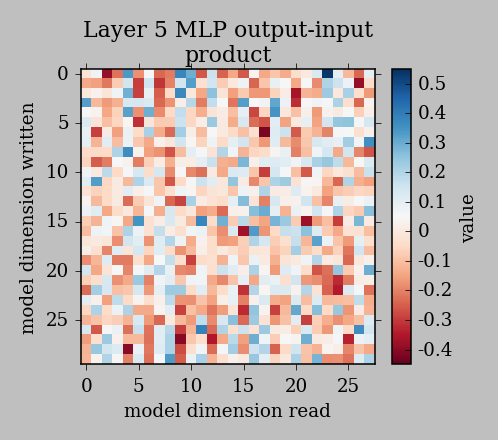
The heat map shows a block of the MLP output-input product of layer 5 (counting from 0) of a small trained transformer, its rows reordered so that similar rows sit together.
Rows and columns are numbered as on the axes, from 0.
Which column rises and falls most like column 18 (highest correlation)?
15
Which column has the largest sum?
16
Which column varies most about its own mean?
9
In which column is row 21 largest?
5
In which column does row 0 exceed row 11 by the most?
23
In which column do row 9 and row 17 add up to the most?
22
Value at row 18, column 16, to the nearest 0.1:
0
